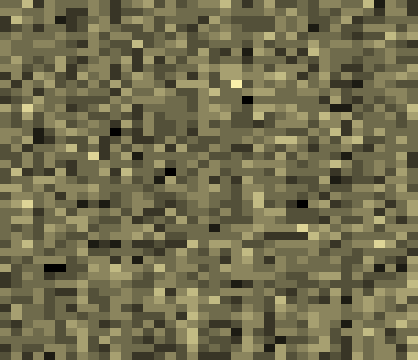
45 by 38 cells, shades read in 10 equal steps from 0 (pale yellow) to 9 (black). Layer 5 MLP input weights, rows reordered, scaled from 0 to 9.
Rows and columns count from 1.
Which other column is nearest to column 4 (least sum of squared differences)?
17
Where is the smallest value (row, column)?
11, 22
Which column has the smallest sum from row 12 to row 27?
24
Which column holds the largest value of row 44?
25
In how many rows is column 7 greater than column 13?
17
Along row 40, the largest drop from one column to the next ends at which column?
18
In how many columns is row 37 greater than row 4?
11
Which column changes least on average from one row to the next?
19
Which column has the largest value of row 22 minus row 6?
16
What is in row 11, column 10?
6
